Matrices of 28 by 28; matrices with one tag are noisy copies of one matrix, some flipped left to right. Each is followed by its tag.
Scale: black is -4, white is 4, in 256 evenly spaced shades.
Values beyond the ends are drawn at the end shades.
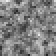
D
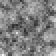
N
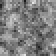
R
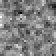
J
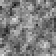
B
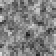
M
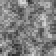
R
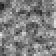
J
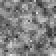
B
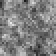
R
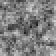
N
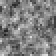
B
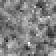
B
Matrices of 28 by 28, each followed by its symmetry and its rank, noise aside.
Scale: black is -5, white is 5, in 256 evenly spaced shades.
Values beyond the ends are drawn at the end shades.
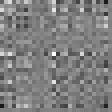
symmetric, rank two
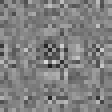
symmetric, rank two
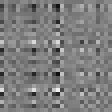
no symmetry, rank one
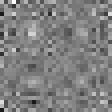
no symmetry, rank three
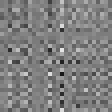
no symmetry, rank two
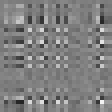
symmetric, rank one
